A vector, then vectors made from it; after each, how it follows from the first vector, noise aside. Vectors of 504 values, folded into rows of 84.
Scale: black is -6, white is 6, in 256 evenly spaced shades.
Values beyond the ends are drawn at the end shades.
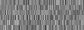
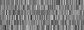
negated.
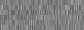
reversed, shrunk.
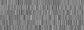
wrapped around, negated, shrunk.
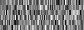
negated, scaled up.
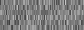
negated.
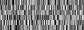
wrapped around, negated, scaled up.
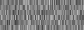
negated.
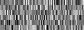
negated, scaled up.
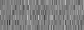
negated, partly zeroed.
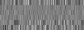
negated, partly zeroed.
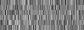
sign-scrambled.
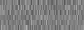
reversed, shrunk.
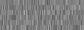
wrapped around, negated, shrunk.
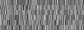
sign-scrambled.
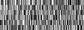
wrapped around, negated, scaled up.
